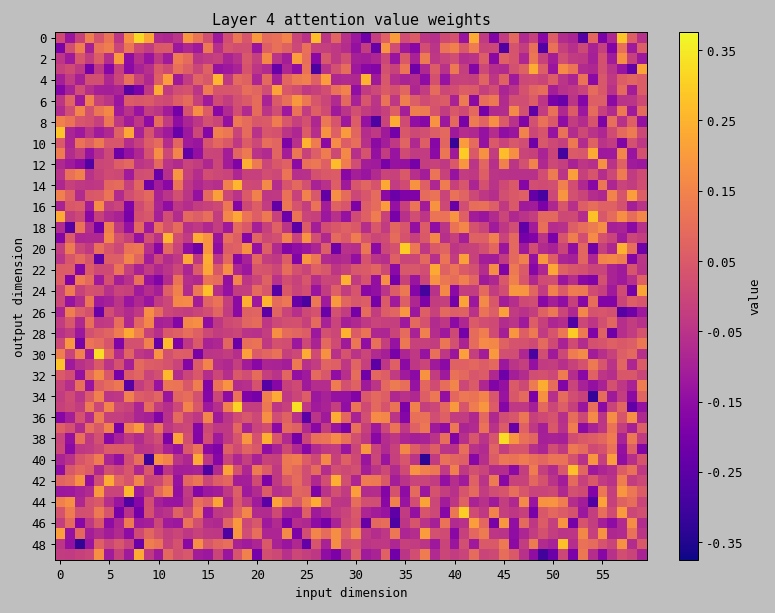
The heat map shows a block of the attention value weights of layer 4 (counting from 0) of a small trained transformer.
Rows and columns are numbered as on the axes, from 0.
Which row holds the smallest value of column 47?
18
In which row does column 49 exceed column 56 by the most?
34
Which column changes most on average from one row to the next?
7
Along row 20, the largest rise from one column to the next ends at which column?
15
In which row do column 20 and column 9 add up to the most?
0
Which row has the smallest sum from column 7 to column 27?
3
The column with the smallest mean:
32
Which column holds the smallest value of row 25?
25
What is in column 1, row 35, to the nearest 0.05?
0
